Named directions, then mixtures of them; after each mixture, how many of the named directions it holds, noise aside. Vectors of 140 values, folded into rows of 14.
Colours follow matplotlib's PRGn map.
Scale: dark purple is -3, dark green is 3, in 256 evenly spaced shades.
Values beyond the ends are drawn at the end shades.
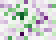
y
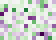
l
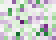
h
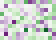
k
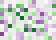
four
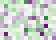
four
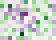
one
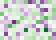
one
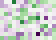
two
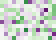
one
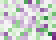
three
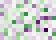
three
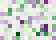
one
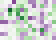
four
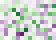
three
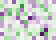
two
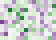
four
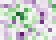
two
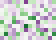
three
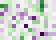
two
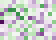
four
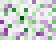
three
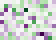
one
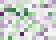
three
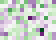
three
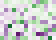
three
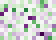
one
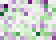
three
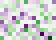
three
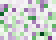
one
